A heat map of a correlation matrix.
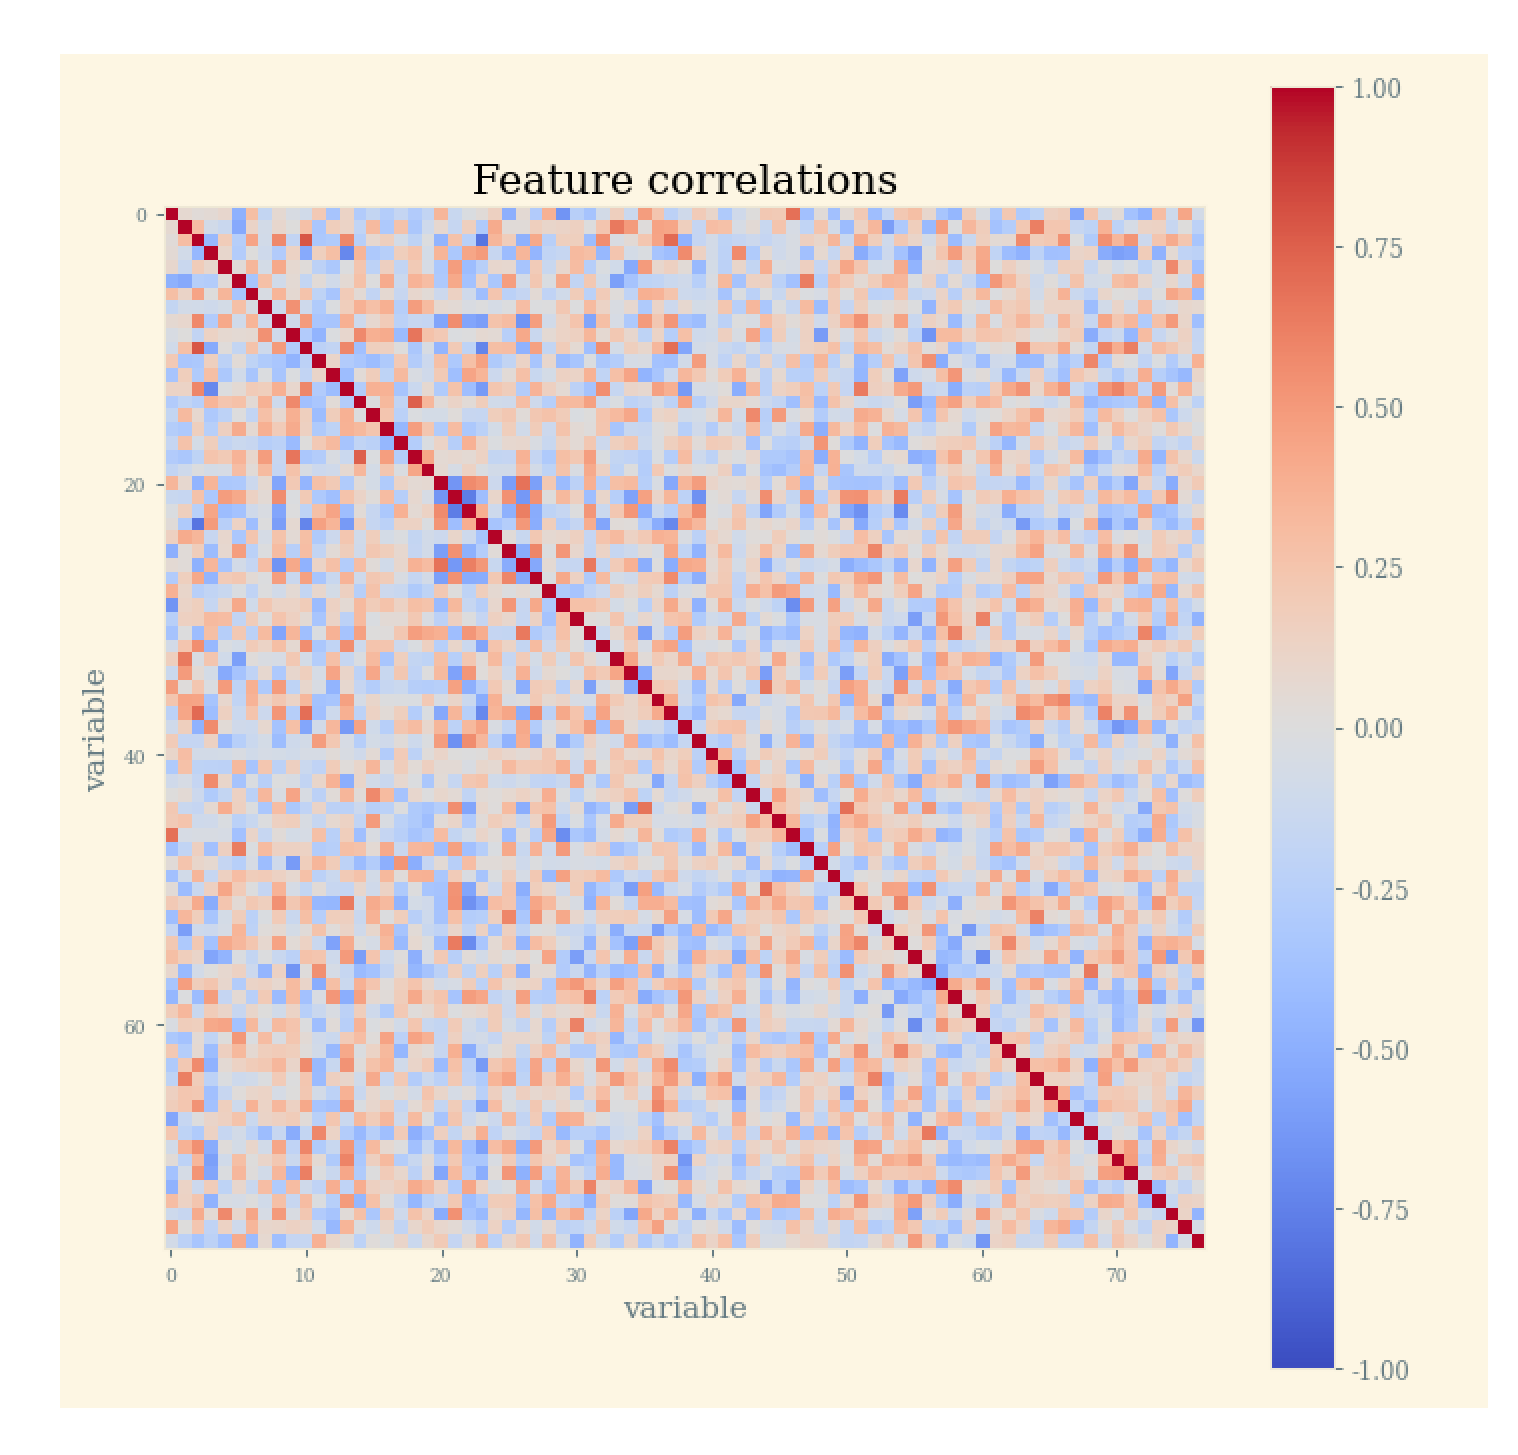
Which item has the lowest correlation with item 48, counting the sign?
9
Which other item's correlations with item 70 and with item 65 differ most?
53
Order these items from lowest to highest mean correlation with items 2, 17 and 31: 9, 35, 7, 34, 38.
35, 9, 7, 38, 34
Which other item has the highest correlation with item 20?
26
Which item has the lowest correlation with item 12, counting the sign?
54
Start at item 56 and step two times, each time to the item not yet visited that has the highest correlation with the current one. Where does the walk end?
11
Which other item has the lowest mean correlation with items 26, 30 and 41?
56
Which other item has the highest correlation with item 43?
15
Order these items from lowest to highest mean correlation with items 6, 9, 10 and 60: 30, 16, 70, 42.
70, 42, 16, 30
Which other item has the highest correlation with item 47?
5
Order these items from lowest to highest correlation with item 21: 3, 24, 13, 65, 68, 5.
3, 68, 65, 24, 13, 5
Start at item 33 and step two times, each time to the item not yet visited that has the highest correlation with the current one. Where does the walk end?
64
